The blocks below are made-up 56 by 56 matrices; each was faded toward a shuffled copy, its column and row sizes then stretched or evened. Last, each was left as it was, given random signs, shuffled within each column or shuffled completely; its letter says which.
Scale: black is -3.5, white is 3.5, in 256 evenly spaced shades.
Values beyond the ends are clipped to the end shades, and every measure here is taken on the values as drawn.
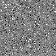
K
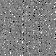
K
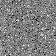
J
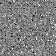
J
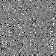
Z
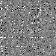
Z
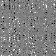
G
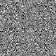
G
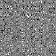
G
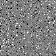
K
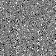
K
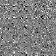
G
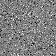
J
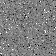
J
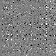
G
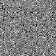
G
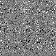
Z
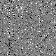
K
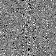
K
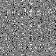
G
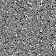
K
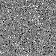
J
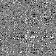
Z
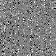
K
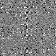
G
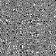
G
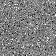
J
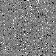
K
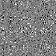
G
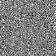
Z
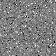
J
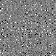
G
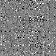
Z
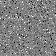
J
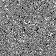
J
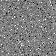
J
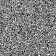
J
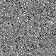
J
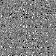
Z
